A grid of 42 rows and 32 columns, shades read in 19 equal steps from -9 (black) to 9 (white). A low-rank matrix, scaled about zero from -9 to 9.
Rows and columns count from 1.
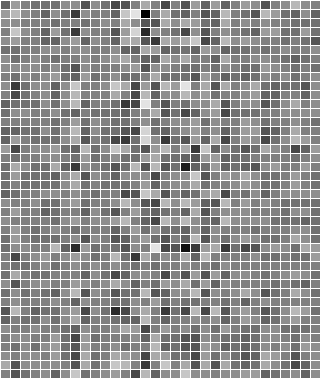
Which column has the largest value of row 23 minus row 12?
13
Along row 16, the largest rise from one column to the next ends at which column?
15
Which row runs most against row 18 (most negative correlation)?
5
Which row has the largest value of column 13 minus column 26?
2
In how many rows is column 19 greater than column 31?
18
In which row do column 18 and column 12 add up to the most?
10
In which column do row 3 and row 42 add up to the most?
19
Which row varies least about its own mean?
30
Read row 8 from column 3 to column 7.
1 1 0 1 -1
